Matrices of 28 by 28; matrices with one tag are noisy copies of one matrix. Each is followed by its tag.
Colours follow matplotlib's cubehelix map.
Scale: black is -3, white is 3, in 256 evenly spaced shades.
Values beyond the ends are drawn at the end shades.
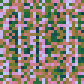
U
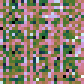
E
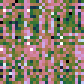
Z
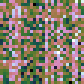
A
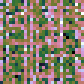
E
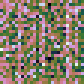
U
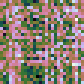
A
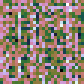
U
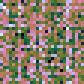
U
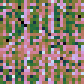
Z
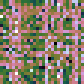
A
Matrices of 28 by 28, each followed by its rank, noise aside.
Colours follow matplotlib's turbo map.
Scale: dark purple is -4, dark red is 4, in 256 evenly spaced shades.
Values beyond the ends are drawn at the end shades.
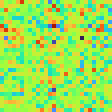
four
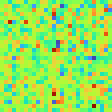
seven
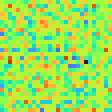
six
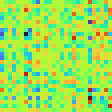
five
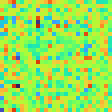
five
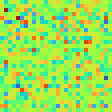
six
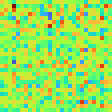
five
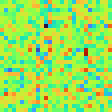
eight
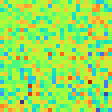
six
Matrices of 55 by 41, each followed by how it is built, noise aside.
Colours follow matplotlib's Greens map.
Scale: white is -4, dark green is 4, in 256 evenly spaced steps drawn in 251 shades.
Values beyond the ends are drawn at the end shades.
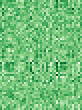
low rank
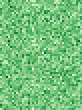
repeating rows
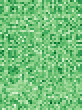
blocks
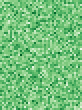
noise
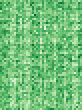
blocks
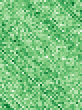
Toeplitz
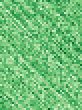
Toeplitz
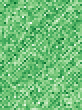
Hankel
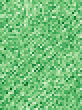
Hankel
